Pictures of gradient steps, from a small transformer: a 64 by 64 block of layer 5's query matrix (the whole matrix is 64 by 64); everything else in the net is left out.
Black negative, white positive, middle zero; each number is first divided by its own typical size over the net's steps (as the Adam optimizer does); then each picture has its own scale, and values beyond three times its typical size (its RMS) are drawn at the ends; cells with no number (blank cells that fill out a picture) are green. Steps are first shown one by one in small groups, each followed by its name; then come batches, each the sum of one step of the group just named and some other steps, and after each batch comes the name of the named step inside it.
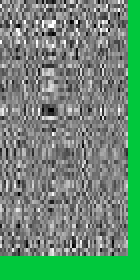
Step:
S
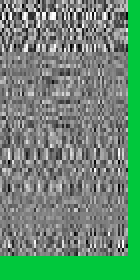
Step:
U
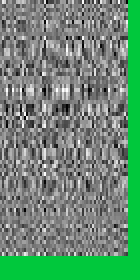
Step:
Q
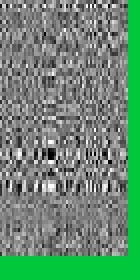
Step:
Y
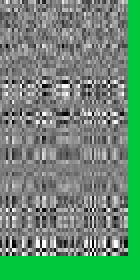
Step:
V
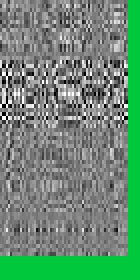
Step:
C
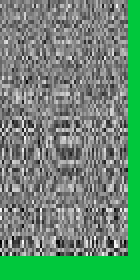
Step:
V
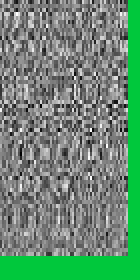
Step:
Q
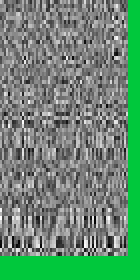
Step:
V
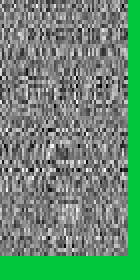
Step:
S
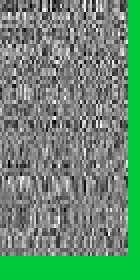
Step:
U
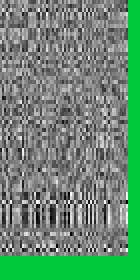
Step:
S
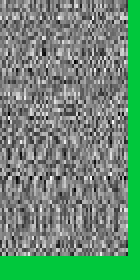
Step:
C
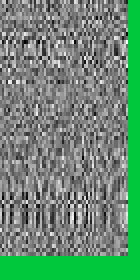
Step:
U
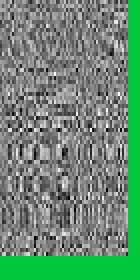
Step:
Q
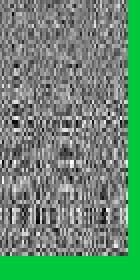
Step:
V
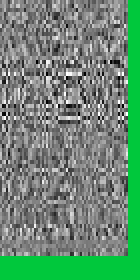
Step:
C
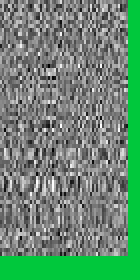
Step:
Y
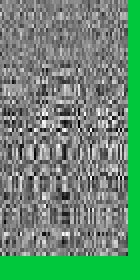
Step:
V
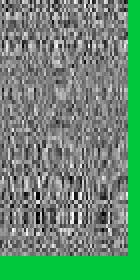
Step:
U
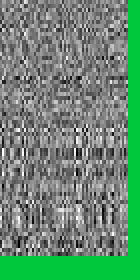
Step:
C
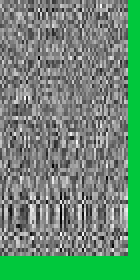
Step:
S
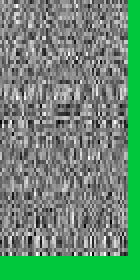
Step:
V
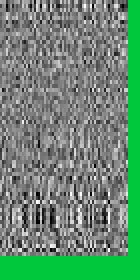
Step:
Y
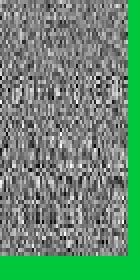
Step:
U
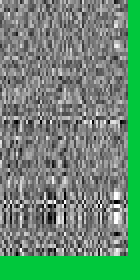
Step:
C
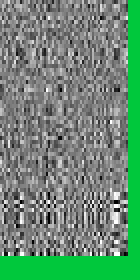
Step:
S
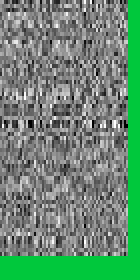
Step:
Q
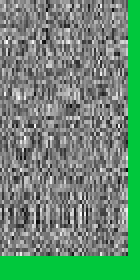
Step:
C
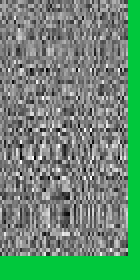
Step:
S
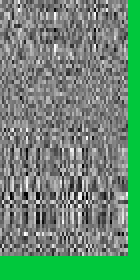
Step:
U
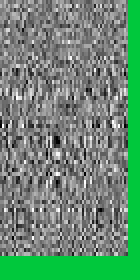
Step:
Q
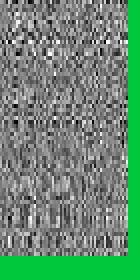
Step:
U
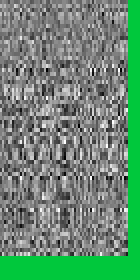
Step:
Q
